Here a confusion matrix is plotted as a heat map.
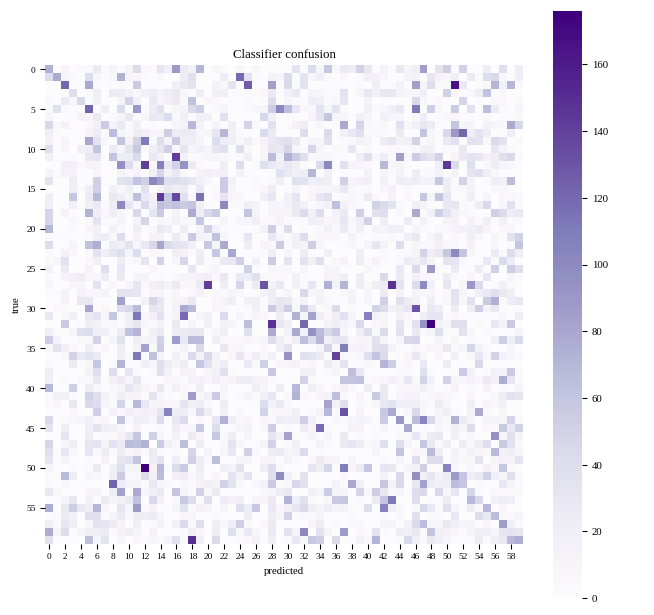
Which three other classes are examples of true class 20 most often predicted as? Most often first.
0, 28, 30
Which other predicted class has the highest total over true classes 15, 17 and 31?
22
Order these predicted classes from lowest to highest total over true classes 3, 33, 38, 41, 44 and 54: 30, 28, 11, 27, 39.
27, 39, 30, 11, 28
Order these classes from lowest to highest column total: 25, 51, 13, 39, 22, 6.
39, 25, 13, 22, 51, 6
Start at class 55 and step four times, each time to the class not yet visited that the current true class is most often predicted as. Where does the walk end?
9
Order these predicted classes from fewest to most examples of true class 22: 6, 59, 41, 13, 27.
27, 41, 13, 59, 6
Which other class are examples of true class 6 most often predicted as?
35
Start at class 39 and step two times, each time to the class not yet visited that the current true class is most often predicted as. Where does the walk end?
47
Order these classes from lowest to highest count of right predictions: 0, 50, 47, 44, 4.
4, 47, 0, 44, 50
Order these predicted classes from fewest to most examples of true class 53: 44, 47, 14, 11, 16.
44, 14, 47, 16, 11
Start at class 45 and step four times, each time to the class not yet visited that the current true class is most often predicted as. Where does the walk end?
13
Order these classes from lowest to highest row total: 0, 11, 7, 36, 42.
42, 7, 0, 36, 11
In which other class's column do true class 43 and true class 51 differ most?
37
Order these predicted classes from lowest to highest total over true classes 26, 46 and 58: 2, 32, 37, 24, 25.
24, 25, 2, 32, 37
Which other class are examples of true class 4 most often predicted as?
18
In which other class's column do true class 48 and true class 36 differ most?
11
